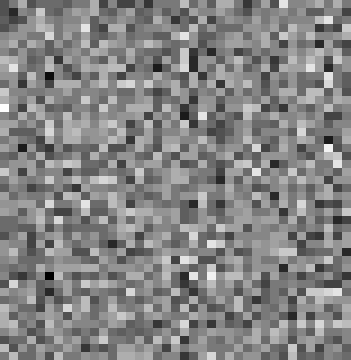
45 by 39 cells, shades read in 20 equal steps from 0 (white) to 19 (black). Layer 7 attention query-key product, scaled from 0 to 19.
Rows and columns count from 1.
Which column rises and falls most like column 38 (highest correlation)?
36
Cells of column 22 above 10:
21
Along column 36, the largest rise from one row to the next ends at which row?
4
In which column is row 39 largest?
5
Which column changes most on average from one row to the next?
37
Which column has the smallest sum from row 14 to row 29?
23
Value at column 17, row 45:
6
